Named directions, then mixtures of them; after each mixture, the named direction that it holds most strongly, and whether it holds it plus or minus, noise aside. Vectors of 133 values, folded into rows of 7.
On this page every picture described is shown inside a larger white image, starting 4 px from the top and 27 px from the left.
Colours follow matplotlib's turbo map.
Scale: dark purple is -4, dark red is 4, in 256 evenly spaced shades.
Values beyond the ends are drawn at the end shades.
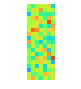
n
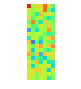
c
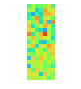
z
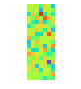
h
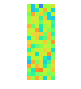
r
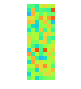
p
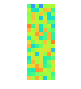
r, plus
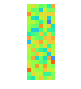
n, minus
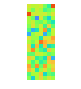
n, minus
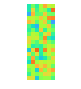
p, plus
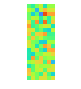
z, plus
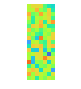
p, minus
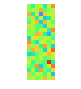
h, minus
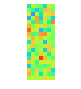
z, plus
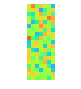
h, plus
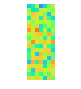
r, plus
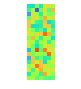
p, plus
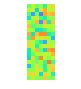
z, plus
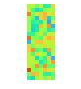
n, minus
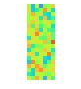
r, plus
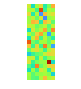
h, minus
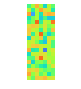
p, minus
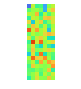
c, minus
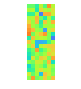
z, plus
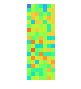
c, minus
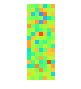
h, minus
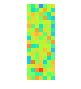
r, plus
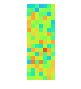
r, plus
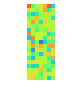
c, plus
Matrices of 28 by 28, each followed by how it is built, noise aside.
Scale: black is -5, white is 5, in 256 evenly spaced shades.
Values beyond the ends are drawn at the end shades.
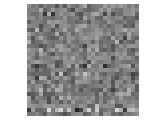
uneven rows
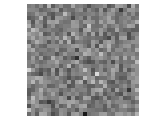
noise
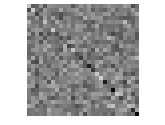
diagonal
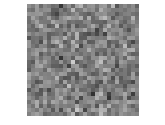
repeating rows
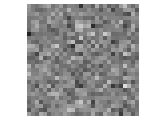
low rank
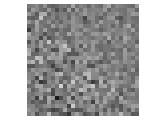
lower triangular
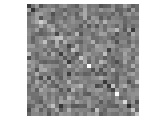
diagonal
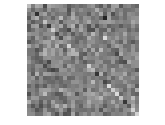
diagonal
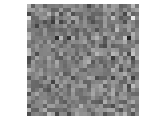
low rank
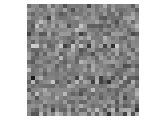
uneven rows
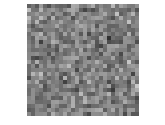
noise
